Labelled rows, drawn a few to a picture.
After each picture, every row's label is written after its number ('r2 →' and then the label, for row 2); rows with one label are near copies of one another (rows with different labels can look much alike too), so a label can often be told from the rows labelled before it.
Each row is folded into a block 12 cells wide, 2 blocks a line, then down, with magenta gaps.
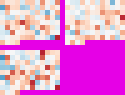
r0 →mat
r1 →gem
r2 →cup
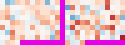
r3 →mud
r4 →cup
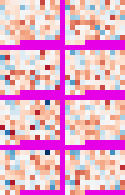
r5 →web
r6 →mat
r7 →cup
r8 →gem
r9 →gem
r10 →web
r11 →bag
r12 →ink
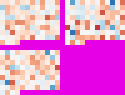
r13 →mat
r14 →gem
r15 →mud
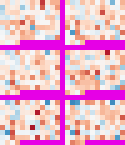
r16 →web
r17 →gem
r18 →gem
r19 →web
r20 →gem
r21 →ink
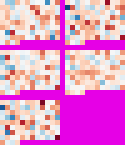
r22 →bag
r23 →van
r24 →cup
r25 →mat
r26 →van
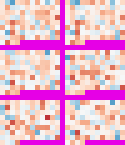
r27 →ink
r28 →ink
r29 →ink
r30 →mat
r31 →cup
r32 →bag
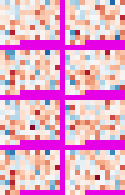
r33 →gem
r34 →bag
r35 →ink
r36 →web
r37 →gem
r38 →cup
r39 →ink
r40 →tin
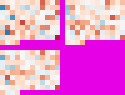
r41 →van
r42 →cup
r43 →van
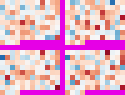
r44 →web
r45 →tin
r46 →van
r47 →van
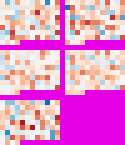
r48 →gem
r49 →mat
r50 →cup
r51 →mat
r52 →tin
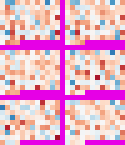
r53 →ink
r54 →ink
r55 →ink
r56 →tin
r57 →van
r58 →mud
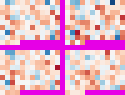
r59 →mud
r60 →bag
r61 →ink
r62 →web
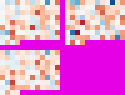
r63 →gem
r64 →bag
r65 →gem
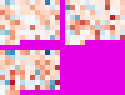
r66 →mud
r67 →cup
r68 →ink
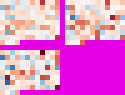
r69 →van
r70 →cup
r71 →van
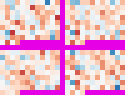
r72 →bag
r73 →ink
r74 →web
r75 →mud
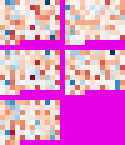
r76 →bag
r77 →van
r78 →gem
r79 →tin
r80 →ink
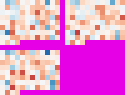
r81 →gem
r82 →bag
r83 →tin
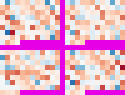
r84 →mud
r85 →mud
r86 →mat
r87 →mud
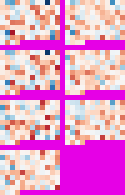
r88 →bag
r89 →mud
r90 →bag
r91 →mat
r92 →cup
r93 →gem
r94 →van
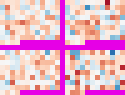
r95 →mat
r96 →web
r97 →gem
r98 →ink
